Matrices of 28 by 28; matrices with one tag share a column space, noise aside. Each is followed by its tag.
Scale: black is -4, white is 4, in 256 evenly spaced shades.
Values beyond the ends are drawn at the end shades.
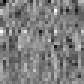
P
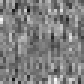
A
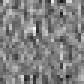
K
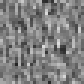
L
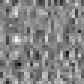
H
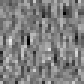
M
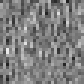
L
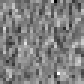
L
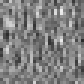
M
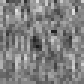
P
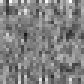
K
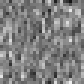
H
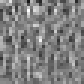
P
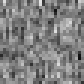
H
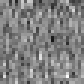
H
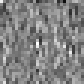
L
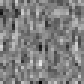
M
